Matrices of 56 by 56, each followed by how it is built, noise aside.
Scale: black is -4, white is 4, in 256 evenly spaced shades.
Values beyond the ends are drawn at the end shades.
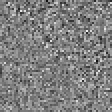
upper triangular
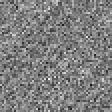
Hankel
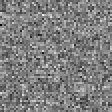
blocks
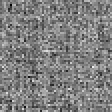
blocks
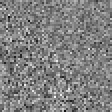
lower triangular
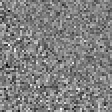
lower triangular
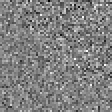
upper triangular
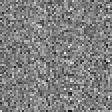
repeating rows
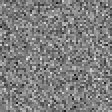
repeating rows
